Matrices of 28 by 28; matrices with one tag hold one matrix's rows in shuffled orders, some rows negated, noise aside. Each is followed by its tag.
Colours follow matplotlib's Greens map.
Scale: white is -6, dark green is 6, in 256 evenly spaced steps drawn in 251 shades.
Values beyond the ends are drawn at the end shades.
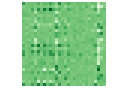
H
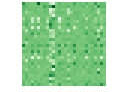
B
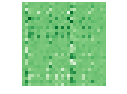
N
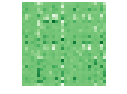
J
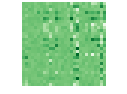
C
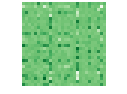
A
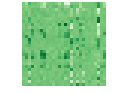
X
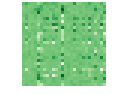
J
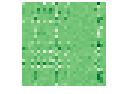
H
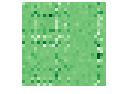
H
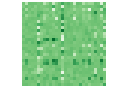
J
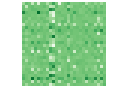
B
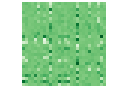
A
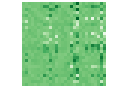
C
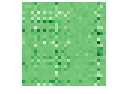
H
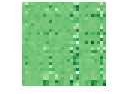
C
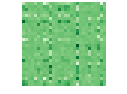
A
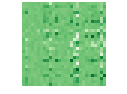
C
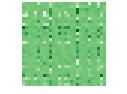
A
